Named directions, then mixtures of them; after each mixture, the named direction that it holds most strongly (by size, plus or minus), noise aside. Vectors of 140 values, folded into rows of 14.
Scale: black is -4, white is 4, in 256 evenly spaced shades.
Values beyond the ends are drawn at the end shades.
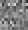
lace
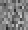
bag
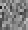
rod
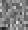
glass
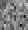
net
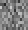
bag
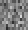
bag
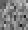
net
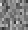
glass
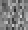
bag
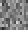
glass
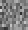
rod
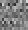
lace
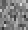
net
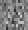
bag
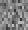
bag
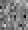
net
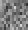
net
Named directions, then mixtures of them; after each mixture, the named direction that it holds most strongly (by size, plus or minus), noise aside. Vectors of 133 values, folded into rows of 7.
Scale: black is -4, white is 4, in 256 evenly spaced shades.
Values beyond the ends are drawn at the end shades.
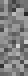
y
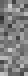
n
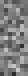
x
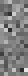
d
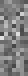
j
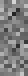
y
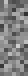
y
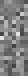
j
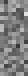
y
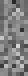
y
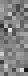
d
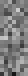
x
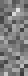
n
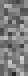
x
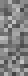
d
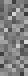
y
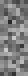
x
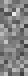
d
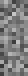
y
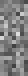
j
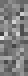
j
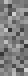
d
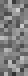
x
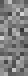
j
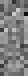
y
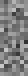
y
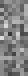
j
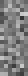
n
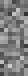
y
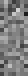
y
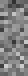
y
